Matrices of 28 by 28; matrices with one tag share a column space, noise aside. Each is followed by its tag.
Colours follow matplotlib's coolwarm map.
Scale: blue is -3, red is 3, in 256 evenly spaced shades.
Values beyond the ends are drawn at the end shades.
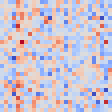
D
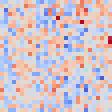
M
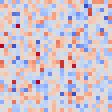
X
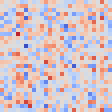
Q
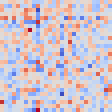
D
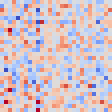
M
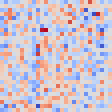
Q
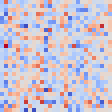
Q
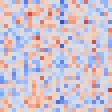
M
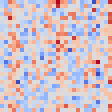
X
